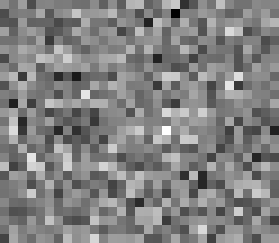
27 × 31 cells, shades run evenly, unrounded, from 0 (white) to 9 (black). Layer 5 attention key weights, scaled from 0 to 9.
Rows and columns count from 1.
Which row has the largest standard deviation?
15
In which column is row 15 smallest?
19
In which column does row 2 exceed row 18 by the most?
20
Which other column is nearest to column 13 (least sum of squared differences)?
5
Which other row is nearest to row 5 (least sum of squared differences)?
17
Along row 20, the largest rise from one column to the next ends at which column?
23
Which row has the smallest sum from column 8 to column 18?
27
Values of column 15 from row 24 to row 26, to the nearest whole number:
6 5 5
